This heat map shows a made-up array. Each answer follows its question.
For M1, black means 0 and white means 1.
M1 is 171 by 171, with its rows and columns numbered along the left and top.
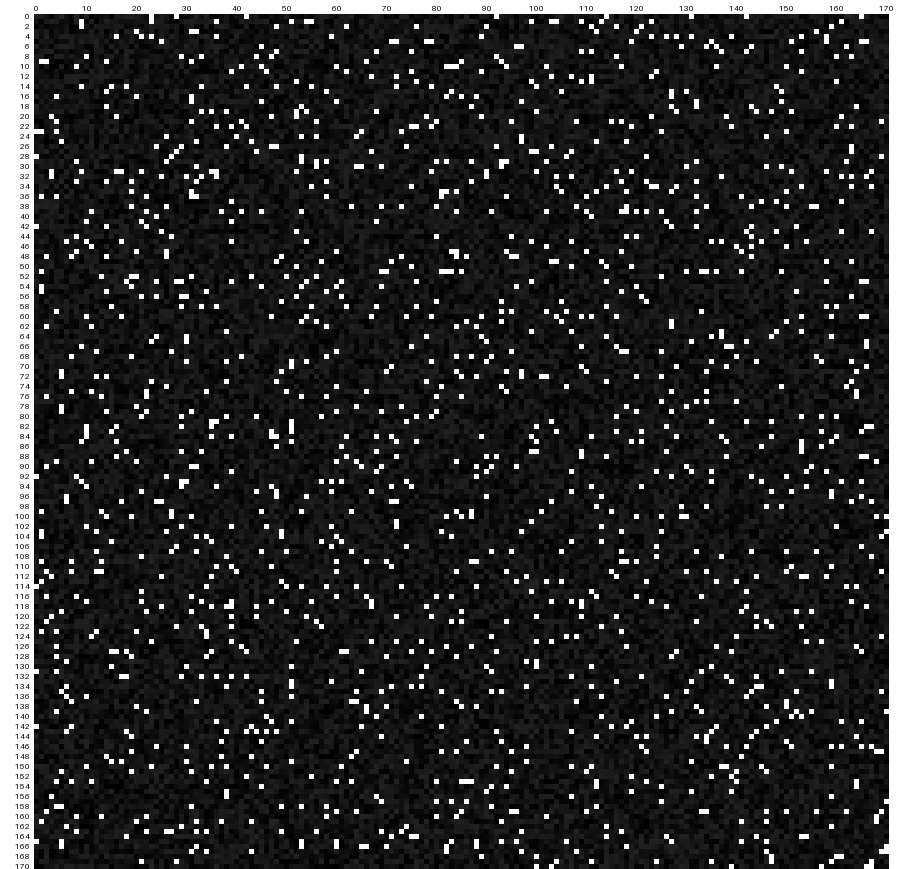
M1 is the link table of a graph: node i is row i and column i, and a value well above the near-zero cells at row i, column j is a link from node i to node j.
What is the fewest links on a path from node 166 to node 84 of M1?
3
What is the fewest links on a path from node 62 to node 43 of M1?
5
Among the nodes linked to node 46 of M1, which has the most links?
node 150
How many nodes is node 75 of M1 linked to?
10
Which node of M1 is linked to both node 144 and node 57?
node 122
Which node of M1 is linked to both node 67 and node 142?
node 118
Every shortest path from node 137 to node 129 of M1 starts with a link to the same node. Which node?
node 45
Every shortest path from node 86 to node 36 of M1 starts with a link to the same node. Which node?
node 153
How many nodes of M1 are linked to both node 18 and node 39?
2
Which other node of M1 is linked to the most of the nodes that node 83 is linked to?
node 60
